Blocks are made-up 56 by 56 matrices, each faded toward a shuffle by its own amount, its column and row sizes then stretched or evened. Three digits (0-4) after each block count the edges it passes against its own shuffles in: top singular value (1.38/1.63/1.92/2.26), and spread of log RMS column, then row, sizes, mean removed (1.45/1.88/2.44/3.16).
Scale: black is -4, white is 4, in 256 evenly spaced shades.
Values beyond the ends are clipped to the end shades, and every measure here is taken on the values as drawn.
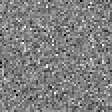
0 0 0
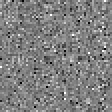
1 2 0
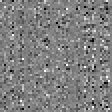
1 3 1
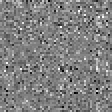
2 2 1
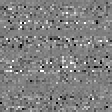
0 0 4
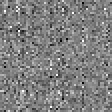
2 2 1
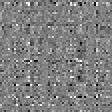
4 2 3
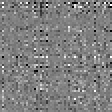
3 3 3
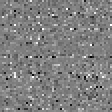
1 1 3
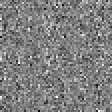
0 2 1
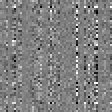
4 4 1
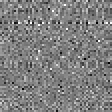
4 0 1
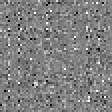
1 2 2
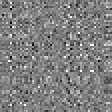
4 2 2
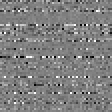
3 0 4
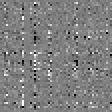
2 3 3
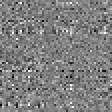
3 2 3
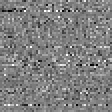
3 0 3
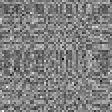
4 0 0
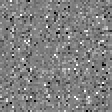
1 2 0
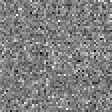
2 0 0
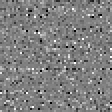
1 0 2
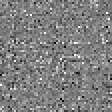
1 1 1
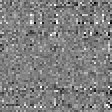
2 2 3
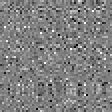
4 1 1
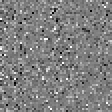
1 1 0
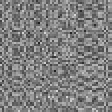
4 0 0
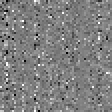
0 3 0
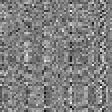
4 3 0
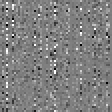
1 4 0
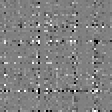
2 3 3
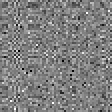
4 1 0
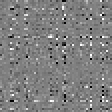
3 3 3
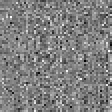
3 1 0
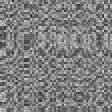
4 2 0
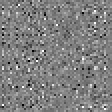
3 2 1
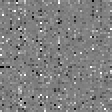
0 2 1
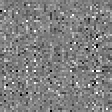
2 2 1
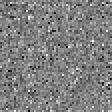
1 1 1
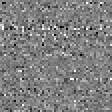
1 1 3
